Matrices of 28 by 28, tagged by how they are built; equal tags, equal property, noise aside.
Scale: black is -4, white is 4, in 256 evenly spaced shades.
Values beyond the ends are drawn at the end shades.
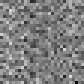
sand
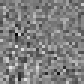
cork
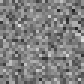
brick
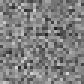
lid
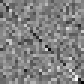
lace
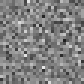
brick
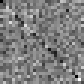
lace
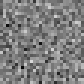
brick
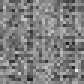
lid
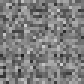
lid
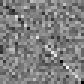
lace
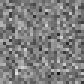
sand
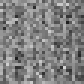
lid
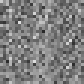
sand
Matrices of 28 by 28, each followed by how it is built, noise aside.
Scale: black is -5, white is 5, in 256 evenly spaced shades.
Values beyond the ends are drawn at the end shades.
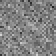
Toeplitz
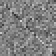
diagonal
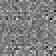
low rank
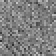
Toeplitz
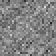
Hankel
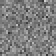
repeating columns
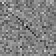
diagonal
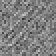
Hankel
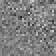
upper triangular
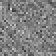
Toeplitz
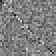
diagonal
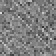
Toeplitz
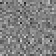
low rank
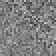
upper triangular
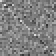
diagonal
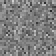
repeating columns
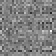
low rank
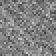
Toeplitz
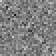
diagonal
